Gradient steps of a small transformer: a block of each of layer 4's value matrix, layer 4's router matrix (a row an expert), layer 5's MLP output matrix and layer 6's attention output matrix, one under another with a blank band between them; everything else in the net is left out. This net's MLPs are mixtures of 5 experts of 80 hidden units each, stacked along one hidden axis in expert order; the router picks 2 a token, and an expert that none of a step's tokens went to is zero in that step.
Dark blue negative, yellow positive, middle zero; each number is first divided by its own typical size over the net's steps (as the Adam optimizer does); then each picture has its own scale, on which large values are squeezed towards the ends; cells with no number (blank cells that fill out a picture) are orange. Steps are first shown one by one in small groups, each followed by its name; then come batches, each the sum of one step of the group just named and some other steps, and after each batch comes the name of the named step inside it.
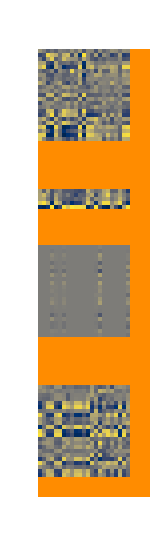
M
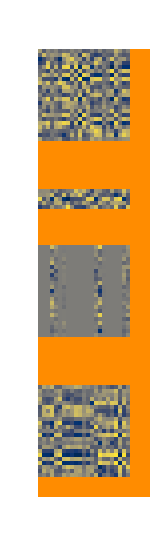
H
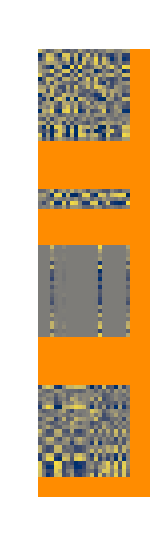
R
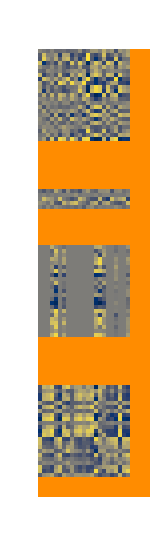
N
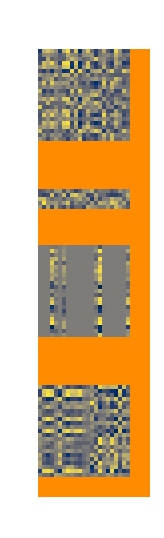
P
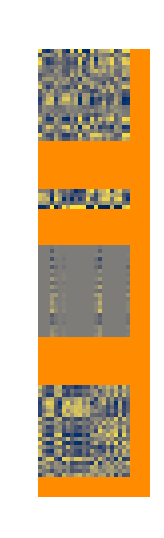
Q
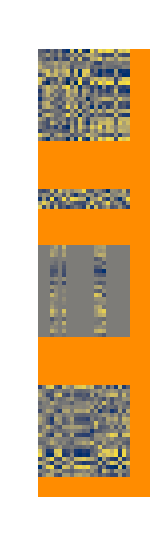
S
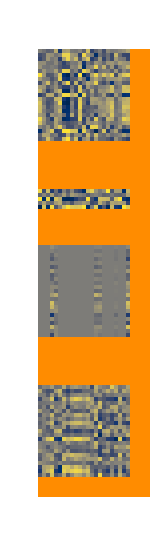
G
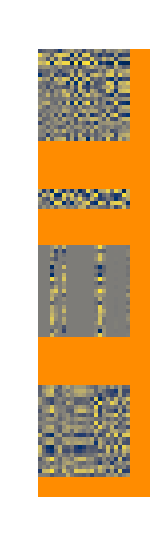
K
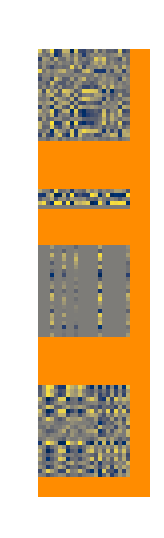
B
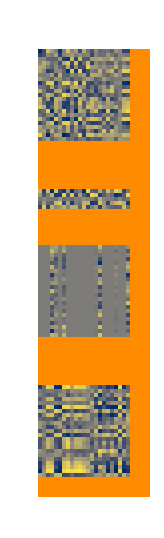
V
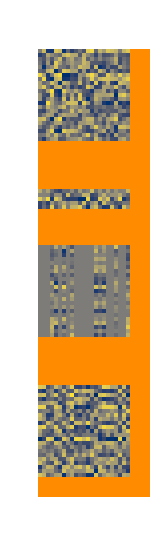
G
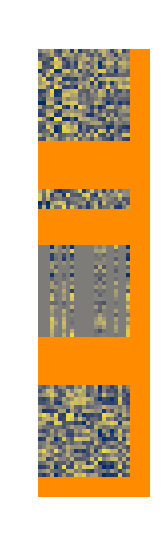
G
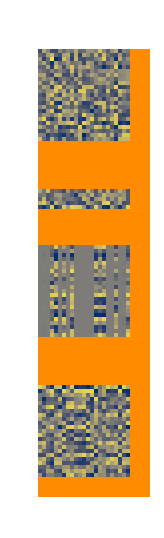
M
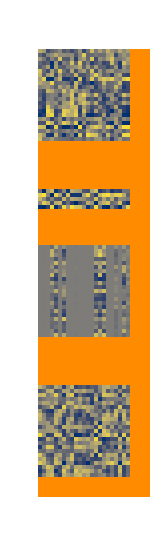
M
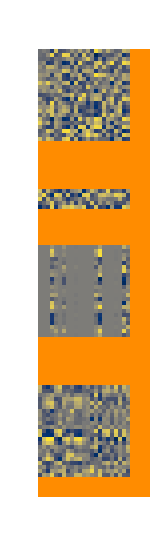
G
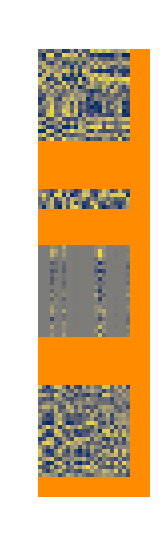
S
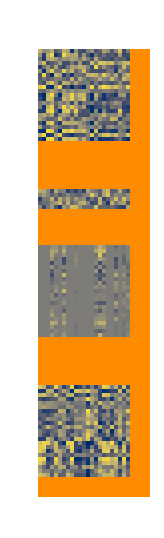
B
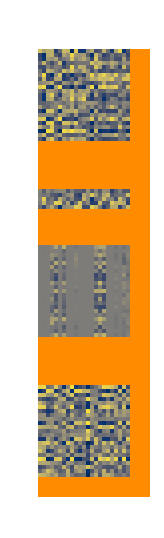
B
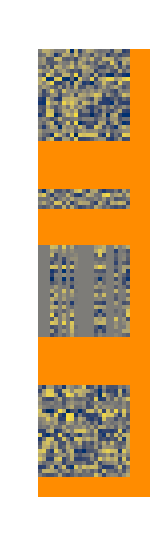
B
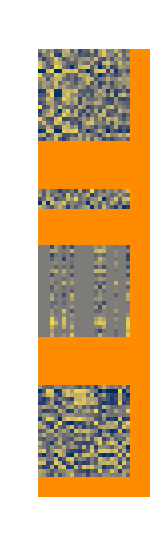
P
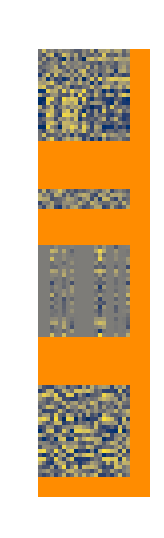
P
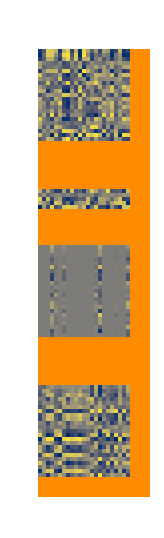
G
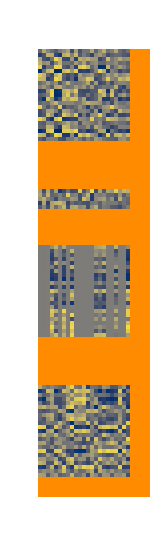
V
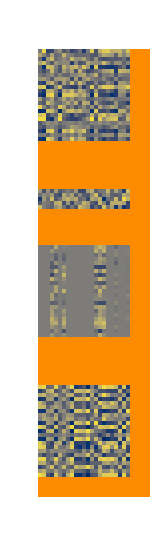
K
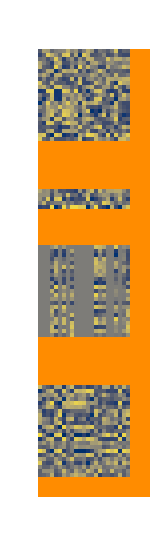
M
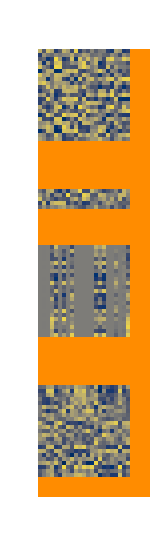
H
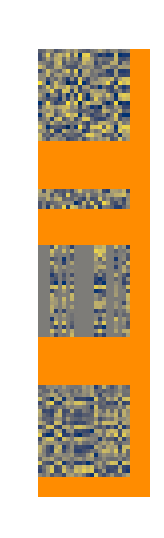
S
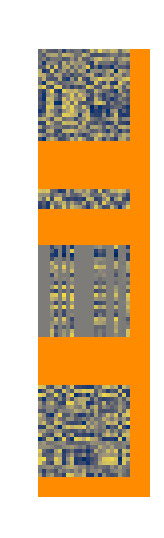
H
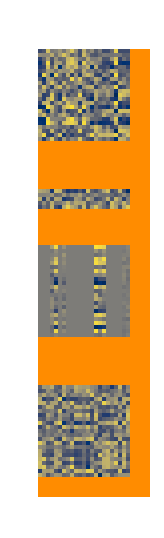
H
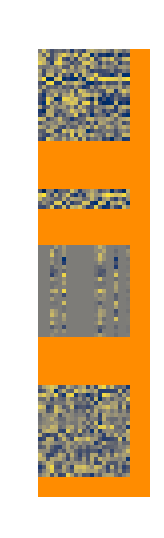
K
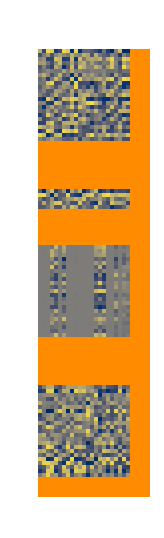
V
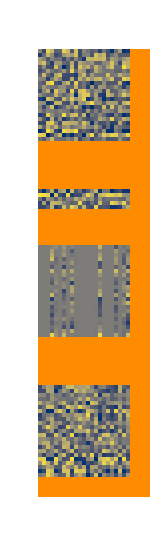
V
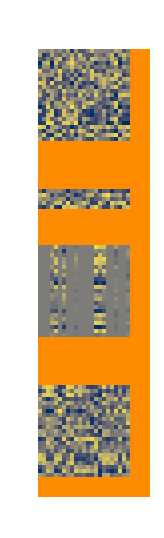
B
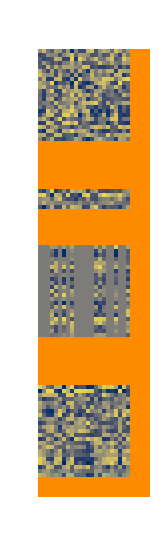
P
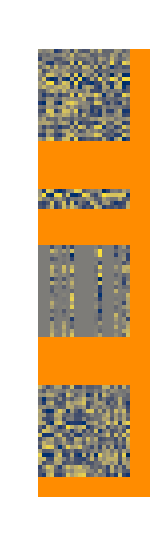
H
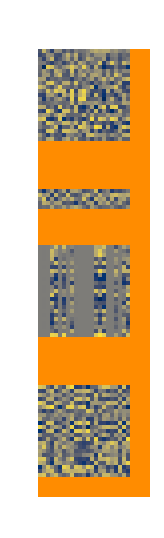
V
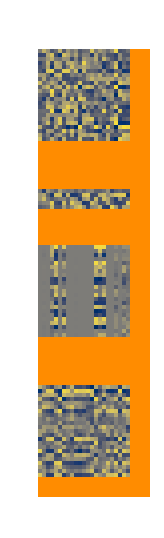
R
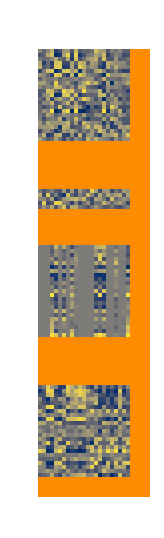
B
